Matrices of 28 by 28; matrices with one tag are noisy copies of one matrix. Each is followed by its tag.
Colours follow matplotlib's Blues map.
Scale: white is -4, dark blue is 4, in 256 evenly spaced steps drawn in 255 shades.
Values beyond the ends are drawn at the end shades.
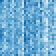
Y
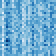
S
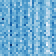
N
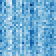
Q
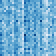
Y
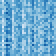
S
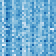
S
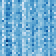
S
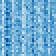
S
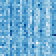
N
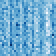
N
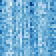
Q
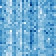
Q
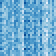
Y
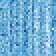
N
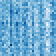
N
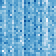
Y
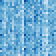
Y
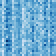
S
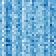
S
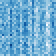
N
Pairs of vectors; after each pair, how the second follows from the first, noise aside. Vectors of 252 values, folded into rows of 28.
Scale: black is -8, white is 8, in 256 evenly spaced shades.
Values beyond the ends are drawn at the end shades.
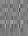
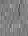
negated, partly zeroed.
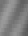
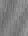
negated, shrunk.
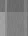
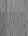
negated, shrunk.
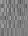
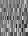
reversed, negated, scaled up.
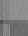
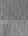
negated, shrunk.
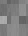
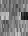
reversed, negated, scaled up.
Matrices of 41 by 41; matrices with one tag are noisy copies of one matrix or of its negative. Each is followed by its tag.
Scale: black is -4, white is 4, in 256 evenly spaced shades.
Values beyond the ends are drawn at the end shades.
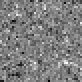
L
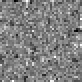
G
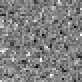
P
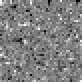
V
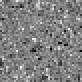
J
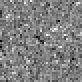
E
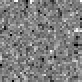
G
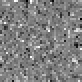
G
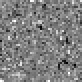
L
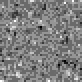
L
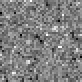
E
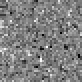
P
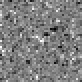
E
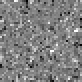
G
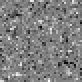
L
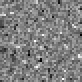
P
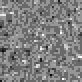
P
